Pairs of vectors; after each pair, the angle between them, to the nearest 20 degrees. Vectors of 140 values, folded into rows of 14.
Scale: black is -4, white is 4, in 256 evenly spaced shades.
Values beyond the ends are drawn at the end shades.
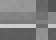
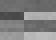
100 degrees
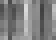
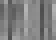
20 degrees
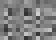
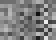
120 degrees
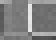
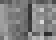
140 degrees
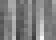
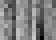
160 degrees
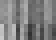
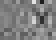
100 degrees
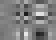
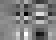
20 degrees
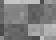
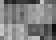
160 degrees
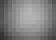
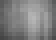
20 degrees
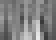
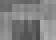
140 degrees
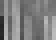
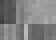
80 degrees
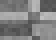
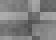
20 degrees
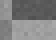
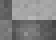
160 degrees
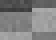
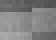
40 degrees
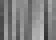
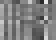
140 degrees
